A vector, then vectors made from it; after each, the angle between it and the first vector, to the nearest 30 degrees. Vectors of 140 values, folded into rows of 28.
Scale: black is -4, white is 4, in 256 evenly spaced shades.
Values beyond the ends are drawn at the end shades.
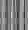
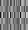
60 degrees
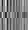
60 degrees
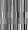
30 degrees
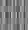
30 degrees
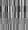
60 degrees
